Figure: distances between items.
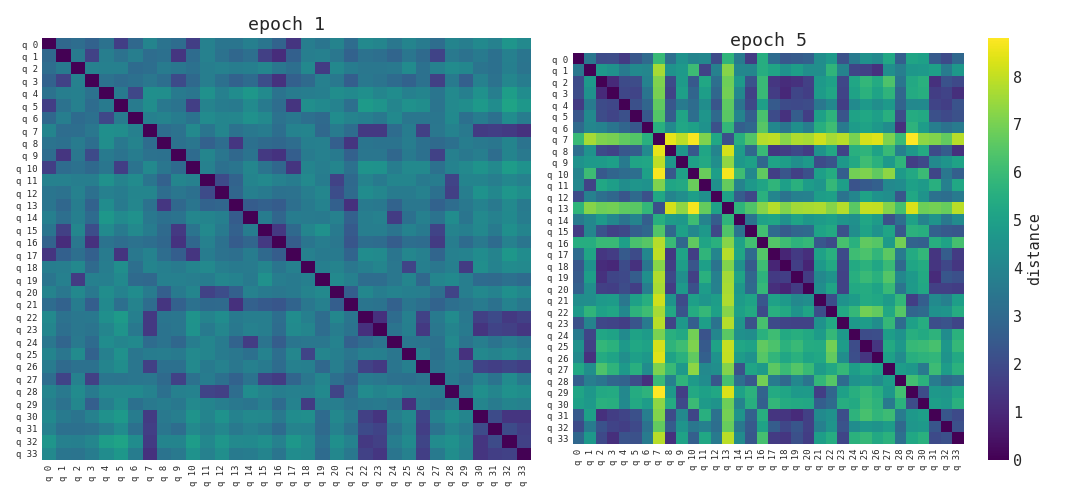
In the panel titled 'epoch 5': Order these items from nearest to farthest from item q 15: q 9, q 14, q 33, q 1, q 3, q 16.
q 3, q 33, q 14, q 1, q 9, q 16
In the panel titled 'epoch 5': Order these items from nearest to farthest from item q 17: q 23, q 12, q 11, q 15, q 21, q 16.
q 23, q 15, q 12, q 21, q 11, q 16
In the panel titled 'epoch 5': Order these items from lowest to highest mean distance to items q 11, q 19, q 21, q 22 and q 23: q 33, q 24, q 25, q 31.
q 31, q 33, q 24, q 25
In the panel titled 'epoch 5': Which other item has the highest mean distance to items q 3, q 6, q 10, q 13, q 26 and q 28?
q 16
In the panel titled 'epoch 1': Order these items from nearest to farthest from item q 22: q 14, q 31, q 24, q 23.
q 23, q 31, q 24, q 14
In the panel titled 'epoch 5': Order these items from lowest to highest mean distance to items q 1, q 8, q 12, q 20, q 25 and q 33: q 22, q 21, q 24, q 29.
q 24, q 21, q 29, q 22
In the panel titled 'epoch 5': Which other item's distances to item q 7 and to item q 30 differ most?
q 29
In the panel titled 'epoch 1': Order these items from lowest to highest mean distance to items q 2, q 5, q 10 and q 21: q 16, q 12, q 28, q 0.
q 0, q 16, q 12, q 28
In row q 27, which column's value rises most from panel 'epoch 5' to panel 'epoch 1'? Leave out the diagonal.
q 14
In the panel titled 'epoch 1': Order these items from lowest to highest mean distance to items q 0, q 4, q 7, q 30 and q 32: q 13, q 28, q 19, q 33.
q 33, q 19, q 13, q 28
